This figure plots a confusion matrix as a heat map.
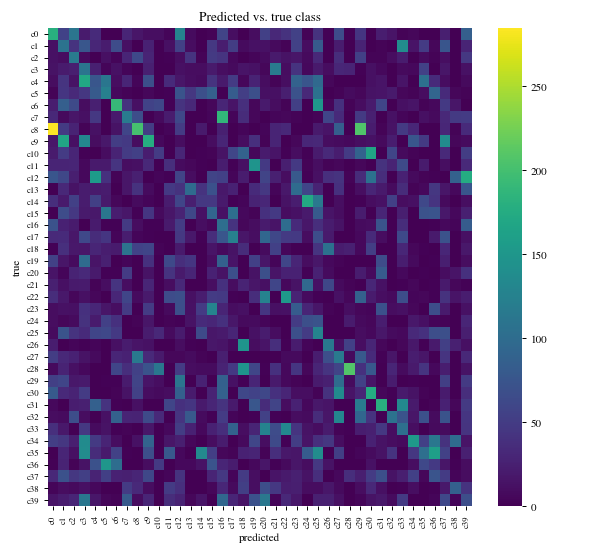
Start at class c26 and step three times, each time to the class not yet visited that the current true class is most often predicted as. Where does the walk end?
c16
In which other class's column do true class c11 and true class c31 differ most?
c29
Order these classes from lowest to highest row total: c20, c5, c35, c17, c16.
c20, c16, c17, c5, c35
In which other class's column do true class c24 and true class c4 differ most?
c3
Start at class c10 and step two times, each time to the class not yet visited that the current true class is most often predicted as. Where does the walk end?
c27
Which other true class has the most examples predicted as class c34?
c9
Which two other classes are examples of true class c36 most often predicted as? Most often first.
c5, c6
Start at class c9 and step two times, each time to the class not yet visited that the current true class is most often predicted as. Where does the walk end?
c33
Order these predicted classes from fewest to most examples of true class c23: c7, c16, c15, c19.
c19, c16, c7, c15
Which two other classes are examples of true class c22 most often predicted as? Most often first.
c20, c29
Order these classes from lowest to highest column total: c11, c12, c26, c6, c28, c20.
c28, c11, c26, c6, c20, c12
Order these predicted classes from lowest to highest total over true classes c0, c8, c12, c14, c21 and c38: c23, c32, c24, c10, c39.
c10, c32, c23, c24, c39
